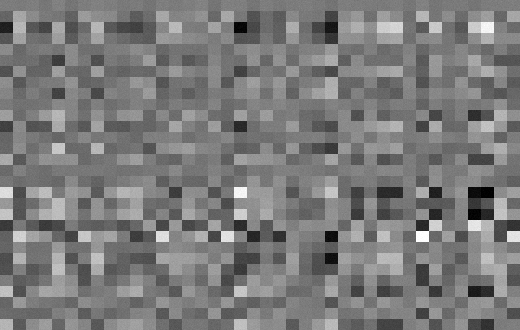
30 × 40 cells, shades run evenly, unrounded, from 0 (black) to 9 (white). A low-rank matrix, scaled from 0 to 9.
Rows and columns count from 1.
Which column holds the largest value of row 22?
33
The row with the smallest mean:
21
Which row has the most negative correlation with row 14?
9
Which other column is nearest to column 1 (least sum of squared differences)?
19
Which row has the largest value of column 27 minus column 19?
3
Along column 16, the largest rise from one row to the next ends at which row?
22
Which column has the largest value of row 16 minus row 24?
26
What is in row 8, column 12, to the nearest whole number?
5
